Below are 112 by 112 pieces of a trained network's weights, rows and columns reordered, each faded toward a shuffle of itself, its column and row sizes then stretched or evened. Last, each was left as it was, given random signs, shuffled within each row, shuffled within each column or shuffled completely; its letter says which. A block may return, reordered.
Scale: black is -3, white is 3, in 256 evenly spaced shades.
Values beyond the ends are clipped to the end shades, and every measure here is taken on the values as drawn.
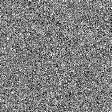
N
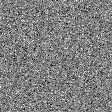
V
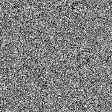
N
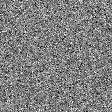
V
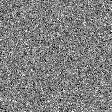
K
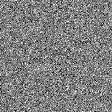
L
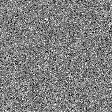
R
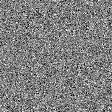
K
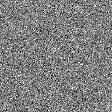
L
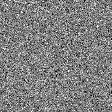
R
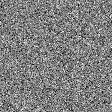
V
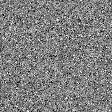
K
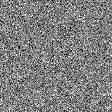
R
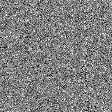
N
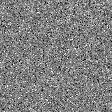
V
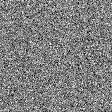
V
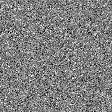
K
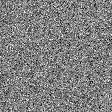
V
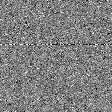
K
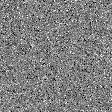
V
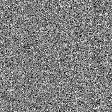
R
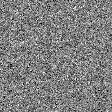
R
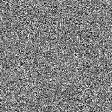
L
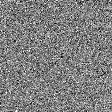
K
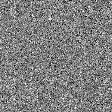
N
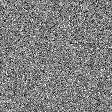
V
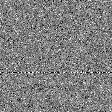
K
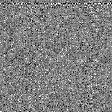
L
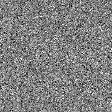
N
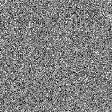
L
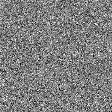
N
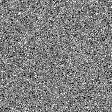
K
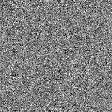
L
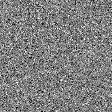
R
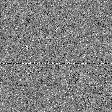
K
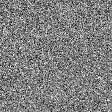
V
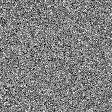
V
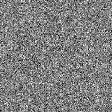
L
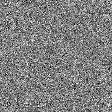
N
